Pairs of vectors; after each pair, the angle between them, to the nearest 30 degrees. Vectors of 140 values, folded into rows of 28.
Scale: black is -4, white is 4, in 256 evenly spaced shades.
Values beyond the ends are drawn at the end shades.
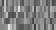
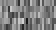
90 degrees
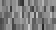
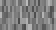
60 degrees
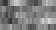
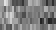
150 degrees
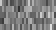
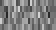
120 degrees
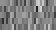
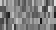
60 degrees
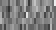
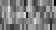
150 degrees
